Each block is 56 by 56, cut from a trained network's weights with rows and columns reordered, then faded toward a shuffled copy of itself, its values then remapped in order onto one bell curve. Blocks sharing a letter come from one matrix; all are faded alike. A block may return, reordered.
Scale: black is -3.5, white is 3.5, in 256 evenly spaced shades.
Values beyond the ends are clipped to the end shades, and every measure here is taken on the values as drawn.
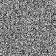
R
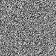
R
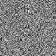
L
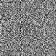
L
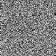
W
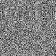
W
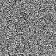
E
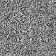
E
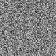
W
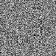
E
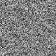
E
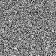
R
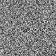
R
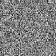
W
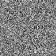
R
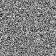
R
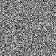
W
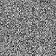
E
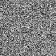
L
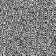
L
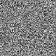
E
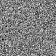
R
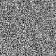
L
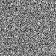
R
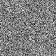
R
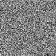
R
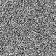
R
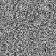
W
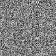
E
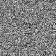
R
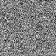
W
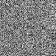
W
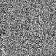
E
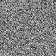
L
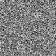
W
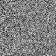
L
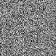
E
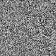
E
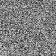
R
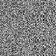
L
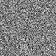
R
